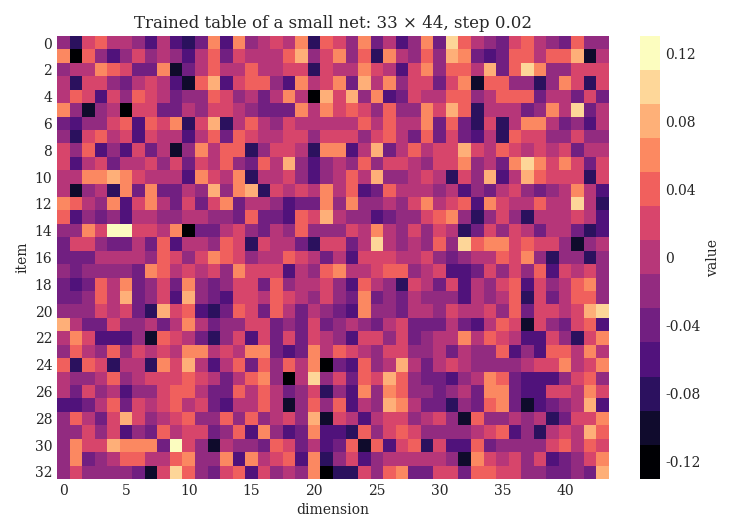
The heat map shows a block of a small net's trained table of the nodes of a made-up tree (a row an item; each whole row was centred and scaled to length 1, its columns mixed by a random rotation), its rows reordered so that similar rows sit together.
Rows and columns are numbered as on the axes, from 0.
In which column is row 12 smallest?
43
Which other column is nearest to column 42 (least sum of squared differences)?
10
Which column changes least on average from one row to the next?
17
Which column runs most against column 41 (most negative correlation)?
25
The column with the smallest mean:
1
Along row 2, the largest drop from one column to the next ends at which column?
9
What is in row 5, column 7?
0.02
